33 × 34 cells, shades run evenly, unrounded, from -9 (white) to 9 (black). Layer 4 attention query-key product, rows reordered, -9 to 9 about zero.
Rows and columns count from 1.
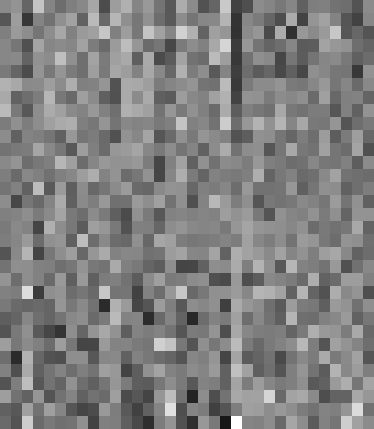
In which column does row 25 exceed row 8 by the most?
14
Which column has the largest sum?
18
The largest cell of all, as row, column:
33, 21
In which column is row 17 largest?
12
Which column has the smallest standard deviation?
19
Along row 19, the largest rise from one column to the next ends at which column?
9
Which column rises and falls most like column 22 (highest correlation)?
3
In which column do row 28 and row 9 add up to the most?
2
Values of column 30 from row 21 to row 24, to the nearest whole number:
1 2 3 2
